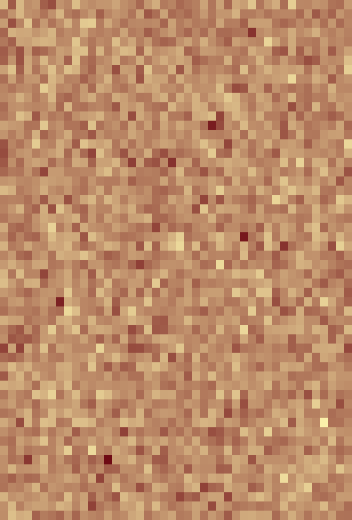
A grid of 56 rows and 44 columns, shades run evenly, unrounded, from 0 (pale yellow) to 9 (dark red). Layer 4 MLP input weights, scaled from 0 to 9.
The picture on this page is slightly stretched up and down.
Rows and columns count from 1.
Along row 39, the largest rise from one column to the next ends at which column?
22
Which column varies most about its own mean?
12
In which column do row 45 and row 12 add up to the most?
15
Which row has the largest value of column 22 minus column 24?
18
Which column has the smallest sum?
9
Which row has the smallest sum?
46
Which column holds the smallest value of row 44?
40
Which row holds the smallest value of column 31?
36
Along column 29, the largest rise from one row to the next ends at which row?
54
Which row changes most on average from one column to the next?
27
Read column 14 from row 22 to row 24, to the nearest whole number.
2 4 3
